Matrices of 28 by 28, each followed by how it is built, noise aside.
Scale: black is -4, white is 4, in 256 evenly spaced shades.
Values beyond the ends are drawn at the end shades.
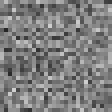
blocks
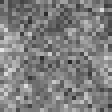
smooth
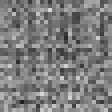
blocks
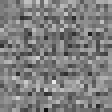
blocks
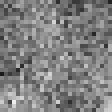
smooth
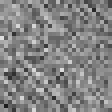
Toeplitz
